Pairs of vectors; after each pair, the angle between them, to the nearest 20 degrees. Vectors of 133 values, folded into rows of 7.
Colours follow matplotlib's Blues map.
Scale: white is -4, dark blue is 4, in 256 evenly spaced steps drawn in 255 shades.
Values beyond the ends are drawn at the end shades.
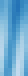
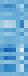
80 degrees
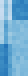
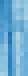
120 degrees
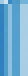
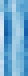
120 degrees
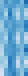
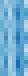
140 degrees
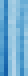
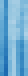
20 degrees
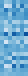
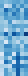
40 degrees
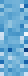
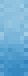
80 degrees
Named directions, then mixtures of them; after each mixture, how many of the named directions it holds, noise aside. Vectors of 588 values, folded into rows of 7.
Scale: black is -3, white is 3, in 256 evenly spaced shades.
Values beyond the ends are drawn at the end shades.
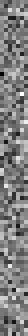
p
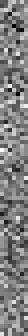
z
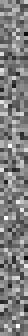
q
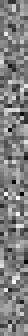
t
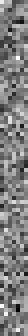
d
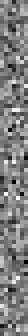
two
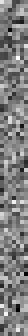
one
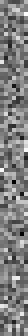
four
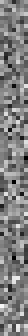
three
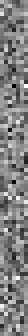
four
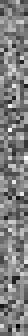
four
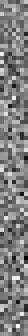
two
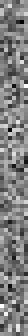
four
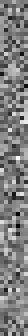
two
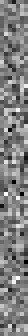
two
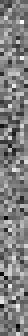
four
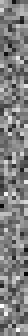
two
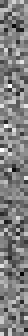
one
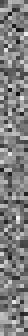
three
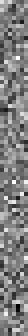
four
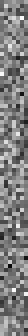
three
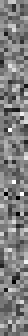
one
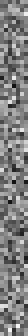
four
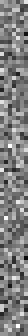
one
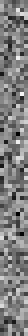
two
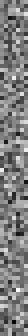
two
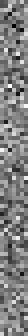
one
